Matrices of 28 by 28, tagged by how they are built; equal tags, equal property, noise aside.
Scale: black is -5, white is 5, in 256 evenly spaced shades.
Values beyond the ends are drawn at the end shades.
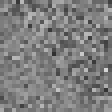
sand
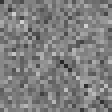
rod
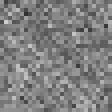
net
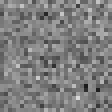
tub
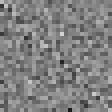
rod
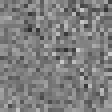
sand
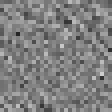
net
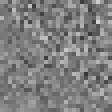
sand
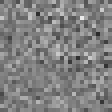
sand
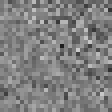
sand
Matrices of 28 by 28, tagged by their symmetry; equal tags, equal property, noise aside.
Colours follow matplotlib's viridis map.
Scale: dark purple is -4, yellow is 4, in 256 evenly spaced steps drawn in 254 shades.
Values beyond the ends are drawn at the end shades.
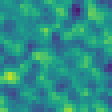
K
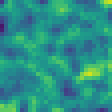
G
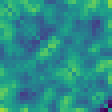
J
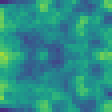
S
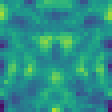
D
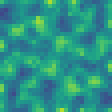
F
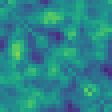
J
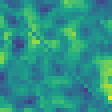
G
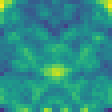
D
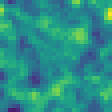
K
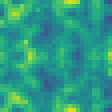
S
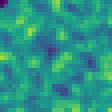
J
